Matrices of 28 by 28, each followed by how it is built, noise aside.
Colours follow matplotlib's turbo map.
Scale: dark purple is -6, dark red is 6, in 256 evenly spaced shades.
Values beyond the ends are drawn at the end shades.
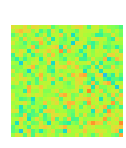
Toeplitz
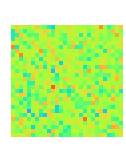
Toeplitz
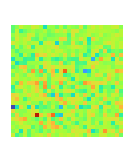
uneven rows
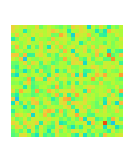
Toeplitz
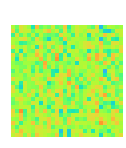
low rank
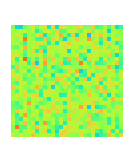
low rank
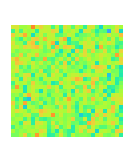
Hankel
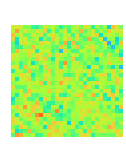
Toeplitz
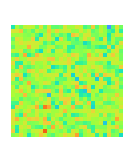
noise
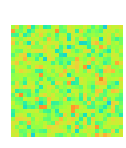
Hankel
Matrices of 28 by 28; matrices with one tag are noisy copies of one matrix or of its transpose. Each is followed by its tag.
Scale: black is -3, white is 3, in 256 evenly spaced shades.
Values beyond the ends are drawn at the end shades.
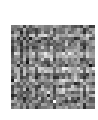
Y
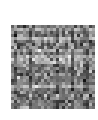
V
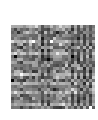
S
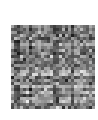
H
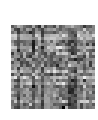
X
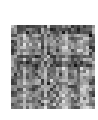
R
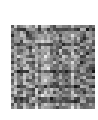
V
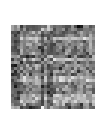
R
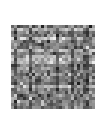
V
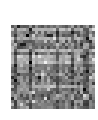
V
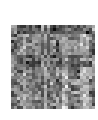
R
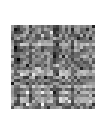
H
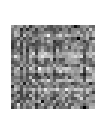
Y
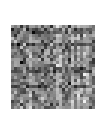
H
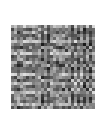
S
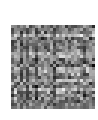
Y
